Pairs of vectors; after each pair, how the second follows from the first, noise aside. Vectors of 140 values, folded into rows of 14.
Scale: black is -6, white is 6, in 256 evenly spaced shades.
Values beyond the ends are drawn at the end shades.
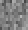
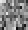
reversed, scaled up.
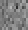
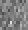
reversed, negated.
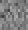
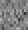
reversed.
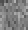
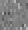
reversed, negated, partly zeroed.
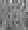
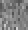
reversed.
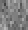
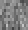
reversed, negated.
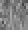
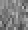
reversed.
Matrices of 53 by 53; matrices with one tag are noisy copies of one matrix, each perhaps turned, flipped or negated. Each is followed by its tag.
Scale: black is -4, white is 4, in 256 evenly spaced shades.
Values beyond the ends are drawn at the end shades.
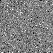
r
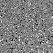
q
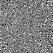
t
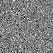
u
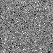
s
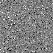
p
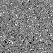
q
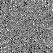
t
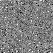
r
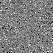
t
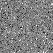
s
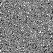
r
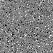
u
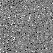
p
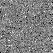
r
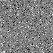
s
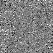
t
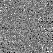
t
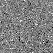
q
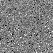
u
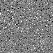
u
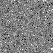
s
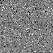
p
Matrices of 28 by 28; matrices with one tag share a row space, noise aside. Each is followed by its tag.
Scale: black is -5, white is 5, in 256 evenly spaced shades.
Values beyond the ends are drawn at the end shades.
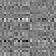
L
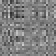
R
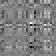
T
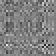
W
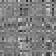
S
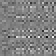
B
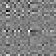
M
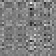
T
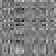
R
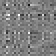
M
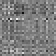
R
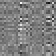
S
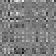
R
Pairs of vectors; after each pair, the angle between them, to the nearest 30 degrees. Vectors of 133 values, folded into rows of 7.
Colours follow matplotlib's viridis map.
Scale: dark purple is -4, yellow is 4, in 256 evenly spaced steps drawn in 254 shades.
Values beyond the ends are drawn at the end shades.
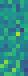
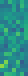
30 degrees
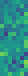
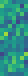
150 degrees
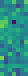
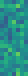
150 degrees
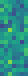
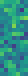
90 degrees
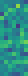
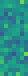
120 degrees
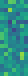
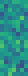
90 degrees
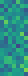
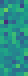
120 degrees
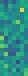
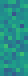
90 degrees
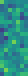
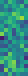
90 degrees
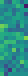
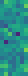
120 degrees
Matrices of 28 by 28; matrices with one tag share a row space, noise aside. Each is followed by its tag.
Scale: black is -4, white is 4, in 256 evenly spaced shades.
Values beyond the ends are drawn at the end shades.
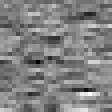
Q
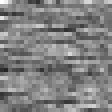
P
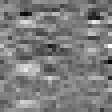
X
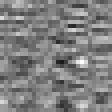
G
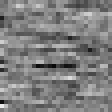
P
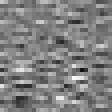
G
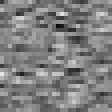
G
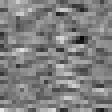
G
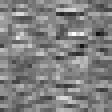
G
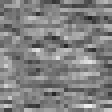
Q
